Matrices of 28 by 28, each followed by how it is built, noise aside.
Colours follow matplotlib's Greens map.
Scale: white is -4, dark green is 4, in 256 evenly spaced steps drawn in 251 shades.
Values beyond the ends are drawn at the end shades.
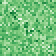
banded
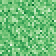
Toeplitz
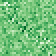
banded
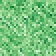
Toeplitz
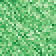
Toeplitz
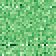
uneven rows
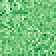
block diagonal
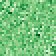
block diagonal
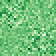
block diagonal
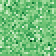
block diagonal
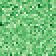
uneven rows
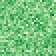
noise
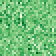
block diagonal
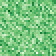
Toeplitz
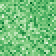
Toeplitz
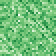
Toeplitz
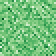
Toeplitz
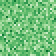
noise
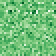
uneven rows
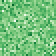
block diagonal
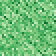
Toeplitz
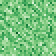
Toeplitz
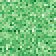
uneven rows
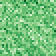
Toeplitz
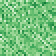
Toeplitz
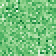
block diagonal
